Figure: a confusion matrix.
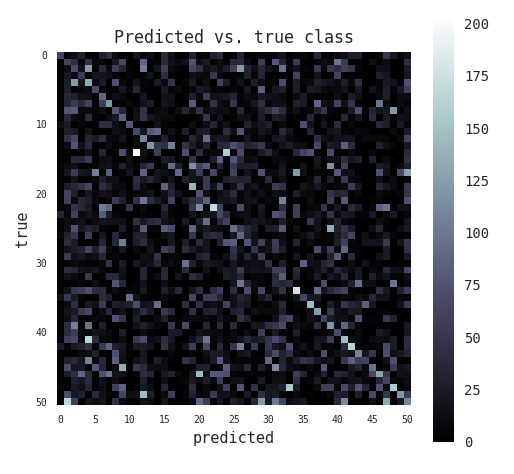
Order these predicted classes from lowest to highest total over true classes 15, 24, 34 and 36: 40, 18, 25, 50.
18, 40, 25, 50
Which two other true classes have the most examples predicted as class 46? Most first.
7, 22
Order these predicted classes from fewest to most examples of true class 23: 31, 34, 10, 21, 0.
10, 21, 0, 34, 31
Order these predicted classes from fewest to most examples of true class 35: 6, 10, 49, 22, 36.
49, 36, 6, 22, 10
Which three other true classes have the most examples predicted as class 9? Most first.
45, 27, 48
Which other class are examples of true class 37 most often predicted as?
4
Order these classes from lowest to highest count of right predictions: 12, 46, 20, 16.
20, 16, 12, 46
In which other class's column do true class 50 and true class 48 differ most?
1
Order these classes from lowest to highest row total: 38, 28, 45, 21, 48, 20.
20, 38, 28, 21, 45, 48
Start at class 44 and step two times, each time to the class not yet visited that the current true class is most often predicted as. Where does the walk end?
2
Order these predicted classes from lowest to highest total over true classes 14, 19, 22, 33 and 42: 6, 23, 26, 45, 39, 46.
45, 39, 46, 23, 6, 26
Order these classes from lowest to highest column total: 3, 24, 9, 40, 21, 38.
38, 3, 24, 40, 9, 21
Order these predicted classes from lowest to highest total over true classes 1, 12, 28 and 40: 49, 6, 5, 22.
49, 22, 5, 6
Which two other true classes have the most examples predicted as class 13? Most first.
11, 16
